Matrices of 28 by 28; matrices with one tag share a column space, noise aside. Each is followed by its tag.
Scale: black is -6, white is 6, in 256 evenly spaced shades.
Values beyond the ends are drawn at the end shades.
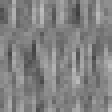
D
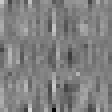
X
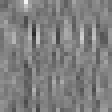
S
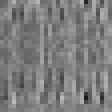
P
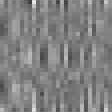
X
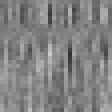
D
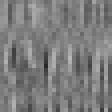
D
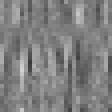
D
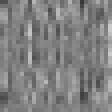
P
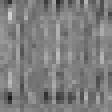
P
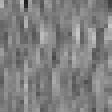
S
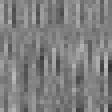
D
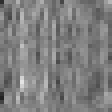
P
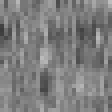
S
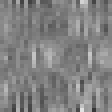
X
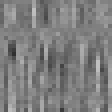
D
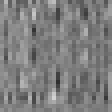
P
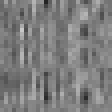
P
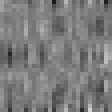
X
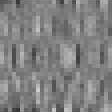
X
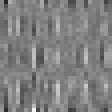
X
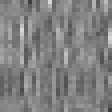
S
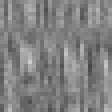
D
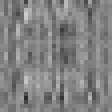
P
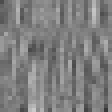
D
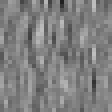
S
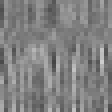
D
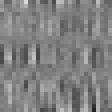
X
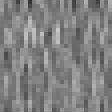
S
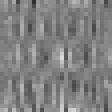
X
